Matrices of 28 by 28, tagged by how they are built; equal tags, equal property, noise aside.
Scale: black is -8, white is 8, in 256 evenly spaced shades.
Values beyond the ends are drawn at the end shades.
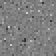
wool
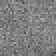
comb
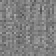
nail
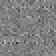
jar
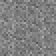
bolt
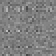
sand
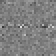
jar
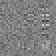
sand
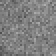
comb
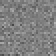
sand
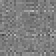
sand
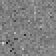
wool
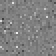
wool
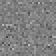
jar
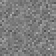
bolt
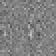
sand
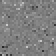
wool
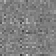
sand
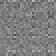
sand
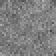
comb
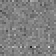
jar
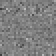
jar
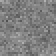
comb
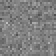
nail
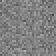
bolt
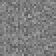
bolt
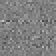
jar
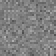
sand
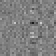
sand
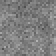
comb
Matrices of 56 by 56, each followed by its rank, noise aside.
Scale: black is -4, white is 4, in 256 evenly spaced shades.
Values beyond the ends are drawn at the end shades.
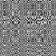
three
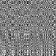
four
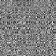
six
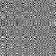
three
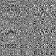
six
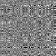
four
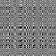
two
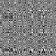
four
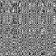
three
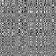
three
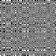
two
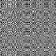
three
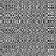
three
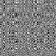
four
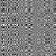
three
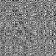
six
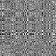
three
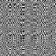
three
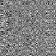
six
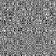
six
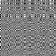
two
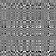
two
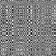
two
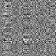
six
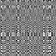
two
